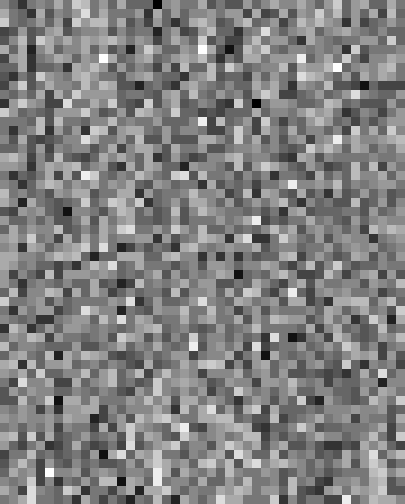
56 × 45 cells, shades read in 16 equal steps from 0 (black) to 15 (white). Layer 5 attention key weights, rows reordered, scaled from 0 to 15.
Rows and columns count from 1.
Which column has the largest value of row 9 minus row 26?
34
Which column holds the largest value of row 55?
4
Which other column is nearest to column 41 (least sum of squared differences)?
19
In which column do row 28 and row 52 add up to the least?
14
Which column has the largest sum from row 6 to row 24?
10
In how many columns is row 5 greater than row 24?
24
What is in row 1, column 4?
7
